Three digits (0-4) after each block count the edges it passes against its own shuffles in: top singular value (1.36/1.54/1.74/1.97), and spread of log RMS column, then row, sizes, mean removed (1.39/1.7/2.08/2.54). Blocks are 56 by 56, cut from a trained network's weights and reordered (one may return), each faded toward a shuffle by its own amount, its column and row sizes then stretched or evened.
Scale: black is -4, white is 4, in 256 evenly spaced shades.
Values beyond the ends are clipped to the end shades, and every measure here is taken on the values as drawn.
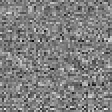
3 0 3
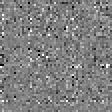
0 3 3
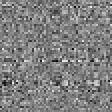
4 0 4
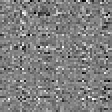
3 3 4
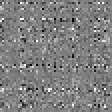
2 4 4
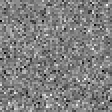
0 0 0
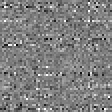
2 2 4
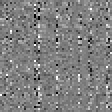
2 4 2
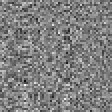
4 2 0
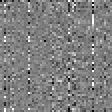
4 4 1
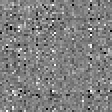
0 3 2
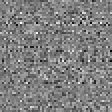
3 0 4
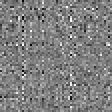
4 3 3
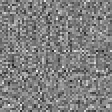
3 0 1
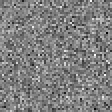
0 0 1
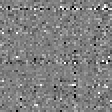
2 2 3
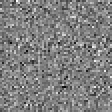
0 0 3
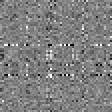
4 3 2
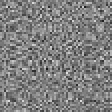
4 0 2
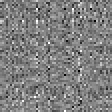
4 4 1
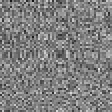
4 0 1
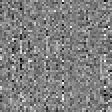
2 4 0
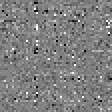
0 3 2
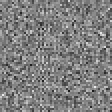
3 0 0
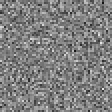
2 0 0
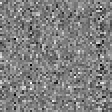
2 3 1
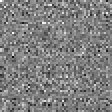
3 2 3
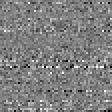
1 0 4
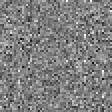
0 3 0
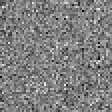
0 2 0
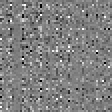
2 4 3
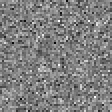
0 0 1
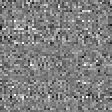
1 1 4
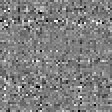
0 2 4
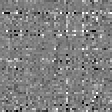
1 3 4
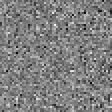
0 2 2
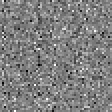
1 1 1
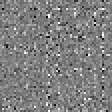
1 3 2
